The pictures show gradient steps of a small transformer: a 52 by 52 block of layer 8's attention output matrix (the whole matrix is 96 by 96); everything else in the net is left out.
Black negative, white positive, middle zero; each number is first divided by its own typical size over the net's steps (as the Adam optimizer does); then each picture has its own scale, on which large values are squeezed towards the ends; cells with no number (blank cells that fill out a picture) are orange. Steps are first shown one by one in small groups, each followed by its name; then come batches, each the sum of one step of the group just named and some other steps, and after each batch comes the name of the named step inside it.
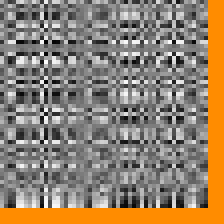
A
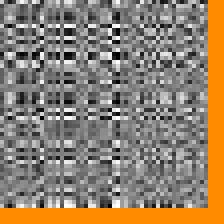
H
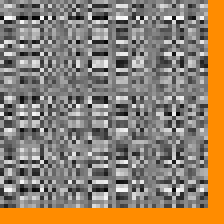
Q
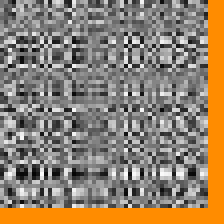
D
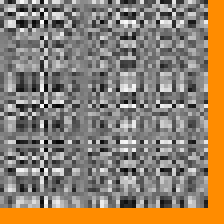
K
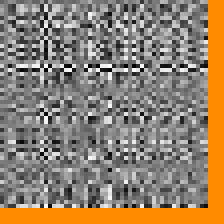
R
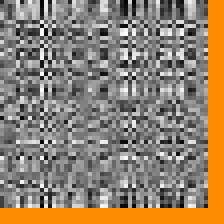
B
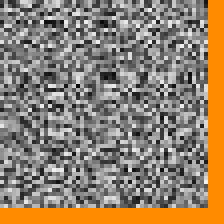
K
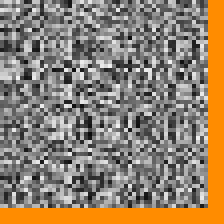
R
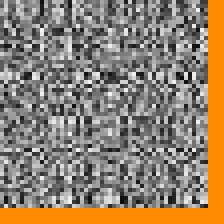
B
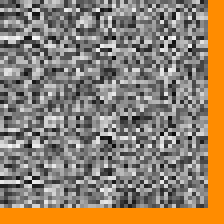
A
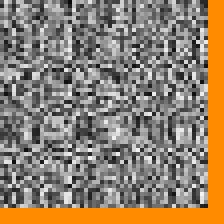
R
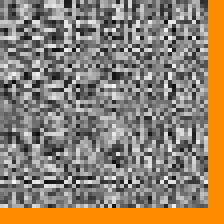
R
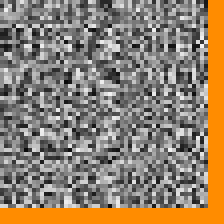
H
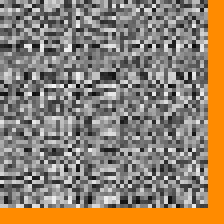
A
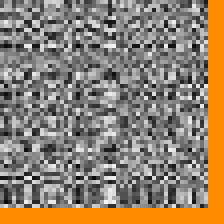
R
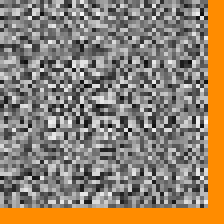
D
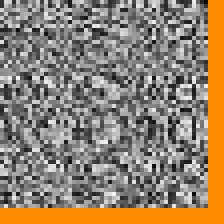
B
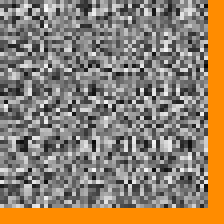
R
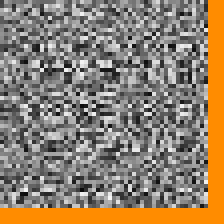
R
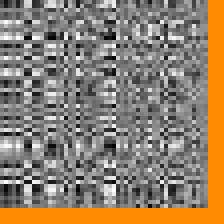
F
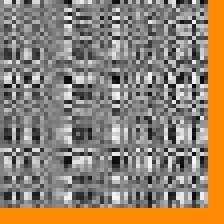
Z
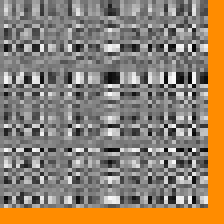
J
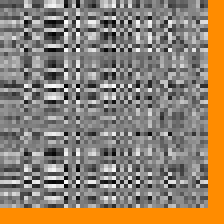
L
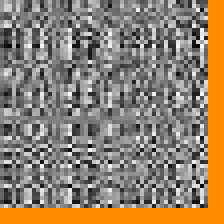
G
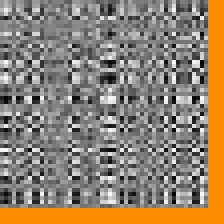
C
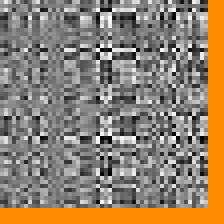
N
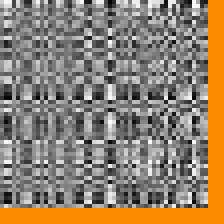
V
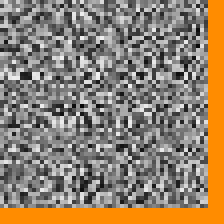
G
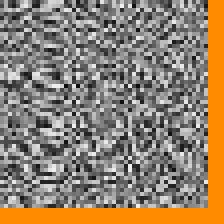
L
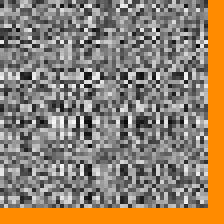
G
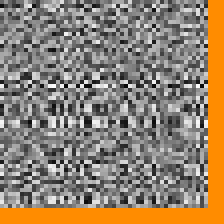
L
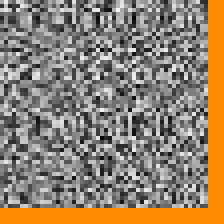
N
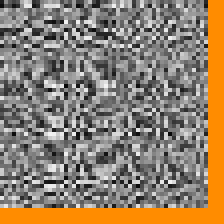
L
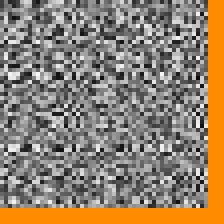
F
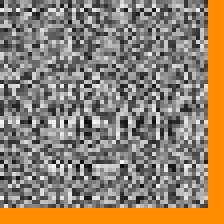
G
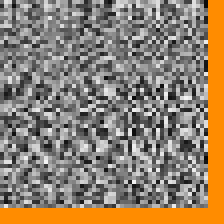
V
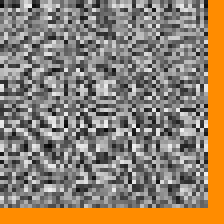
F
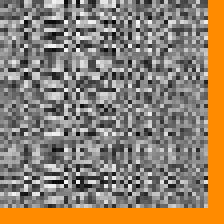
L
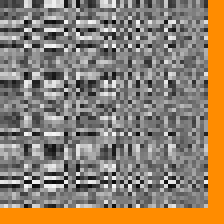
L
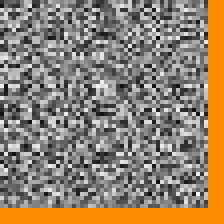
F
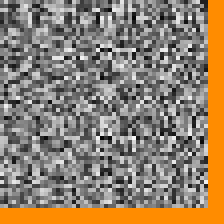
N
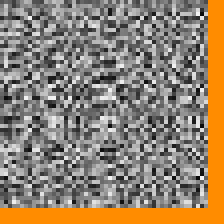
C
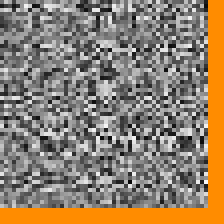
N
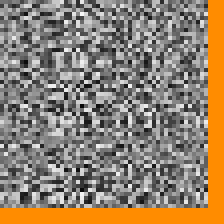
L
